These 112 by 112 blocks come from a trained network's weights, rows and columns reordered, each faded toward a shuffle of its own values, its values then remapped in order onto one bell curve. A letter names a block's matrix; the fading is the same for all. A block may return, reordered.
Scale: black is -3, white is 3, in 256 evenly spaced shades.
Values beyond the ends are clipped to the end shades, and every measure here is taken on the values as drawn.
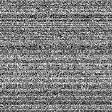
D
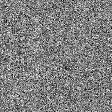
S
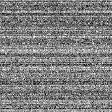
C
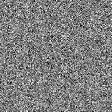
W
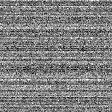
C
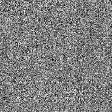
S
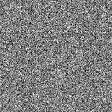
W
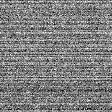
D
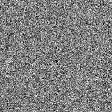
W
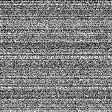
C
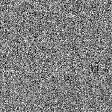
S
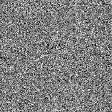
W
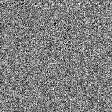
W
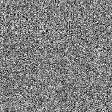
S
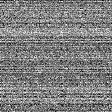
D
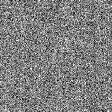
W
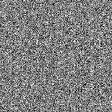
W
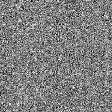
S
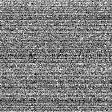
D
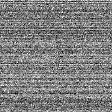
D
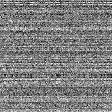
C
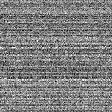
C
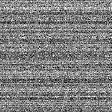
D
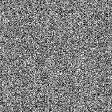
S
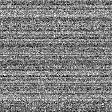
D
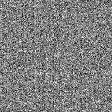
W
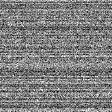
D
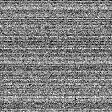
C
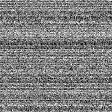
C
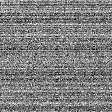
D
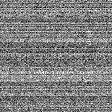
C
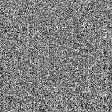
S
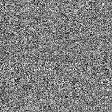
S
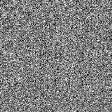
S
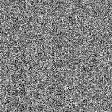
W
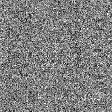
W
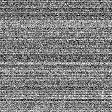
C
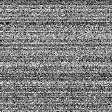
D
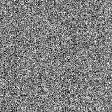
W
